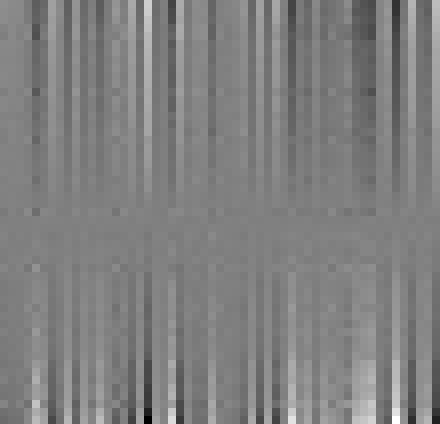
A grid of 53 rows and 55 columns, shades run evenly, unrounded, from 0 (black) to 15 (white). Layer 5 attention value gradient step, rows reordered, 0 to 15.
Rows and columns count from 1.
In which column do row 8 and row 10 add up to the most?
19
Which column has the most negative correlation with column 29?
4
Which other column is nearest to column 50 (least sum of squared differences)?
37
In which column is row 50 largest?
50
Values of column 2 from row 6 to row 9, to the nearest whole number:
8 8 8 8
